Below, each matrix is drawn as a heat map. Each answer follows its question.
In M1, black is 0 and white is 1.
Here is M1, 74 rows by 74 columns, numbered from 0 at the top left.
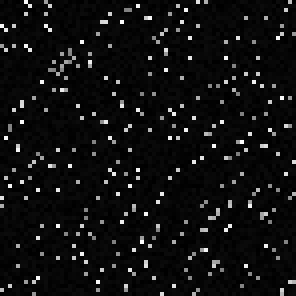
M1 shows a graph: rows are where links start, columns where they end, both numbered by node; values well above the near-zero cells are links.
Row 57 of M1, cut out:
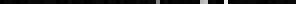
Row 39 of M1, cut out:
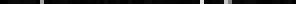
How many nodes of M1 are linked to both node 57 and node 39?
2
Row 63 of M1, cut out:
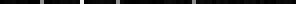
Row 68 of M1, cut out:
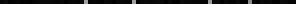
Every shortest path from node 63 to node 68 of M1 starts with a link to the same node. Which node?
node 10
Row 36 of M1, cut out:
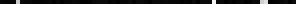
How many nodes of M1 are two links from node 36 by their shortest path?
6
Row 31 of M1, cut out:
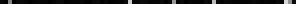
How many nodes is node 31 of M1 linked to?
6
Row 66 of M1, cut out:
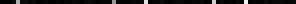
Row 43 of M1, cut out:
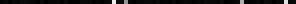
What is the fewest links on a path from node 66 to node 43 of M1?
2
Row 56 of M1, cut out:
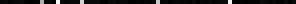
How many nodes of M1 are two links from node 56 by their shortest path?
8
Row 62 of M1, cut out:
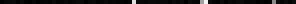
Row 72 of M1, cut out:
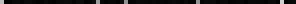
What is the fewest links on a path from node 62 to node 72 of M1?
3
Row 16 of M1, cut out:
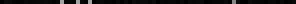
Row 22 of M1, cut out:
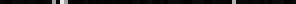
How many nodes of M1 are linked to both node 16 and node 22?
2
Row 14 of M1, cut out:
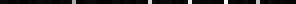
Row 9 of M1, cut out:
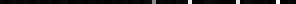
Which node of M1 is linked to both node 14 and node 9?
node 47
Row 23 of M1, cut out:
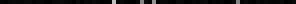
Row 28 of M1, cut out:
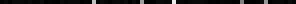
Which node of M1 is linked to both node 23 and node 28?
node 35
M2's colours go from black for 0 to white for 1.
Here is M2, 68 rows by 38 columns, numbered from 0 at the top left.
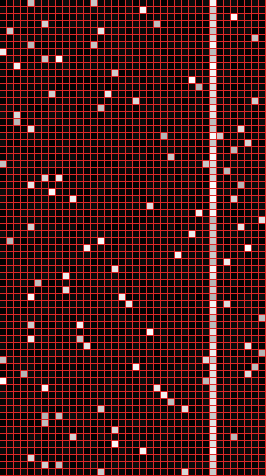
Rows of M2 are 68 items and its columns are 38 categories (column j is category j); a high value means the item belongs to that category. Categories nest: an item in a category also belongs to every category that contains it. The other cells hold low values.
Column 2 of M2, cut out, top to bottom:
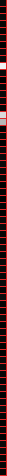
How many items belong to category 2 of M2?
3
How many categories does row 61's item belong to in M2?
2
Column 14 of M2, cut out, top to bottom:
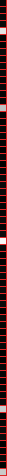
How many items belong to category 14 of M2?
5
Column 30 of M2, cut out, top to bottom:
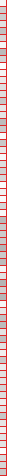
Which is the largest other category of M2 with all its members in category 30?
4
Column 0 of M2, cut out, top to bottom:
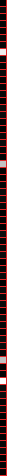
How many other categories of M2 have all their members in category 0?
1
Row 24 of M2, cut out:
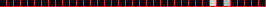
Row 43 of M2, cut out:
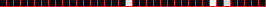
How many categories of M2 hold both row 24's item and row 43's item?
2
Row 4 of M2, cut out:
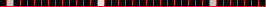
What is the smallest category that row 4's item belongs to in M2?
1
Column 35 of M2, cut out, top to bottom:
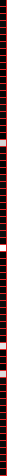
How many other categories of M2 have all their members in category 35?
2
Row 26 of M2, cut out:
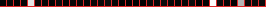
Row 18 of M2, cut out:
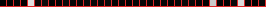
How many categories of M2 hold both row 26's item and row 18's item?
3
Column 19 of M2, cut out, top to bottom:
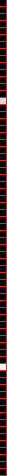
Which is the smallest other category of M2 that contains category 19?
36
